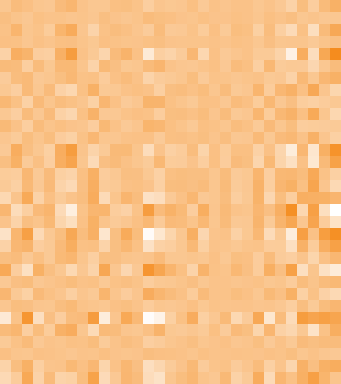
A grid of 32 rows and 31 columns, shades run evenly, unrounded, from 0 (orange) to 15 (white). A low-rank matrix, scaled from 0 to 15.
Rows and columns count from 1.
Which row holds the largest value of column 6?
18
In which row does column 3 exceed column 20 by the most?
23
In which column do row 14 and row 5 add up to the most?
27
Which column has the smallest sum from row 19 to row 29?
31
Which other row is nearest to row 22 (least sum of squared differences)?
6
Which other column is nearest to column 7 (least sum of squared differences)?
2
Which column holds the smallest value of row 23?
14
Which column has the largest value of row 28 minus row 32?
29
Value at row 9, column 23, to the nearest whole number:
7
